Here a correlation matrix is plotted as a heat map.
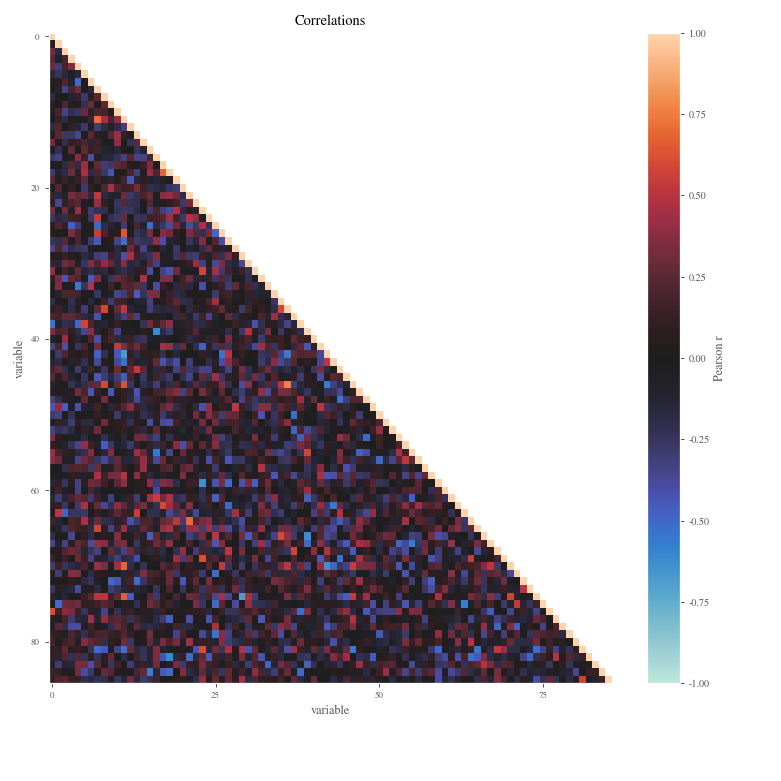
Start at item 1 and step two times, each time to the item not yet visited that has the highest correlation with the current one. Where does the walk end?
13
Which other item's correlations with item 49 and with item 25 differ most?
23
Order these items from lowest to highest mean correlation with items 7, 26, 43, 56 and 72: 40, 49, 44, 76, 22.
40, 44, 49, 76, 22
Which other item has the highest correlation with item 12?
29
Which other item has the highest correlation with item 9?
20
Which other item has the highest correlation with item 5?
38
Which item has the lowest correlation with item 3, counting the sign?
25
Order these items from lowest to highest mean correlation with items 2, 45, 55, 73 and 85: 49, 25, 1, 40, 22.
49, 22, 1, 40, 25
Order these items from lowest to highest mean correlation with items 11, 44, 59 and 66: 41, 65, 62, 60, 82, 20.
60, 82, 20, 65, 62, 41
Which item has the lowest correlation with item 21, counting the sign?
82
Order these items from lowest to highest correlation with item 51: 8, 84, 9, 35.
9, 35, 8, 84
